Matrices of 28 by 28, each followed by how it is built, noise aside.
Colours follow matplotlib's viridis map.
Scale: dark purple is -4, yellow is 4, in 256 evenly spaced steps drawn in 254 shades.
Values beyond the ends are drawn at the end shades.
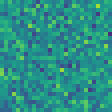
noise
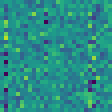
uneven columns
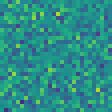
noise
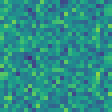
repeating rows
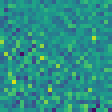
lower triangular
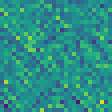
Toeplitz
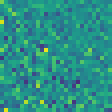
lower triangular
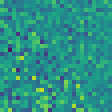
lower triangular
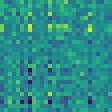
low rank
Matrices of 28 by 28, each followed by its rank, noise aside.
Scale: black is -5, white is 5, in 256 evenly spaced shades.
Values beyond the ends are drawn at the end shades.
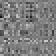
four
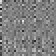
three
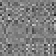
four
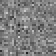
six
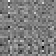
four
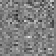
four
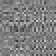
three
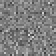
eight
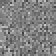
eight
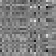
three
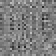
four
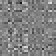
four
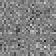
six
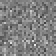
six
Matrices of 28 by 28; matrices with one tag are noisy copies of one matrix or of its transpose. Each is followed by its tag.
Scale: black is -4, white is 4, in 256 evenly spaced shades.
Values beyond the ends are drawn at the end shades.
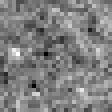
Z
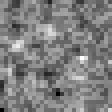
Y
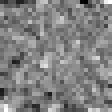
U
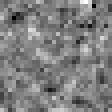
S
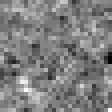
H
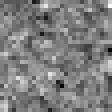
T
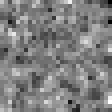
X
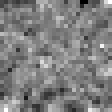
U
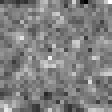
U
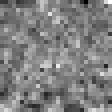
U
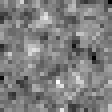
Y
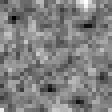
S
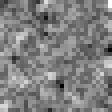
T
